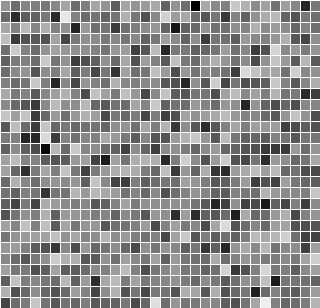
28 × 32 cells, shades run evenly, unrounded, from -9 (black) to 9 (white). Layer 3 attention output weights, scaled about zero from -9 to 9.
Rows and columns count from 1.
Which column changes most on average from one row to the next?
17
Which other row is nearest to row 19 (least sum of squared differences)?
10
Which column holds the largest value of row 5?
28
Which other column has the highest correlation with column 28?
13
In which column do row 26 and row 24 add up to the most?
7
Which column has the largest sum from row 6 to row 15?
23
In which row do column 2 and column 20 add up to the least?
1
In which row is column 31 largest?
6
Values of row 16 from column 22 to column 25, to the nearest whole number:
-5 -6 2 3
